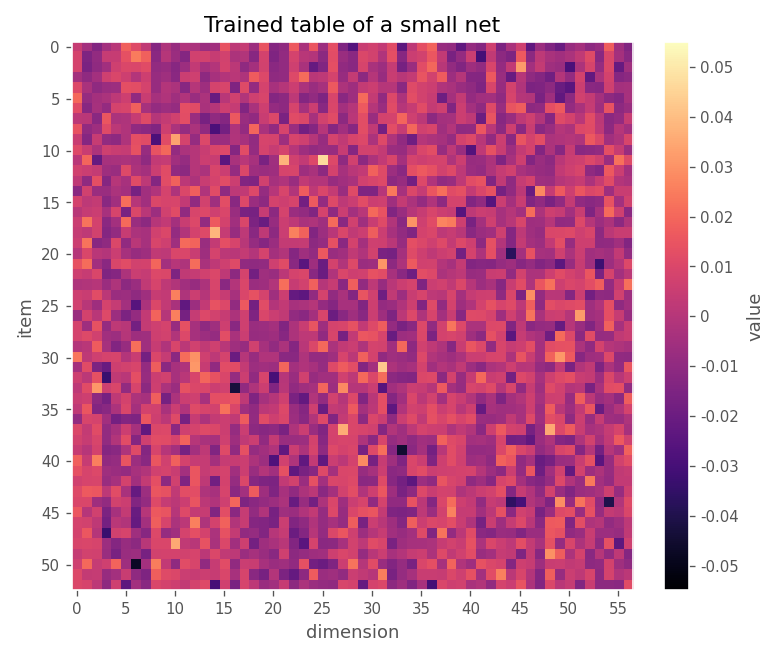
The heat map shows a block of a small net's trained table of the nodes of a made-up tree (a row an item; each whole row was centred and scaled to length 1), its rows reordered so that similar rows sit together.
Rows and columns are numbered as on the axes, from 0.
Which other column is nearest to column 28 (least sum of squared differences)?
39
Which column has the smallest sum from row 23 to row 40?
32
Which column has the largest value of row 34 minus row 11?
15
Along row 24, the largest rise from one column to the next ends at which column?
46
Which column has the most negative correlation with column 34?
43
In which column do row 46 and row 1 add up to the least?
41
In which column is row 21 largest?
31
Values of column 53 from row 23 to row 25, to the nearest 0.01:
0.02 -0.01 0
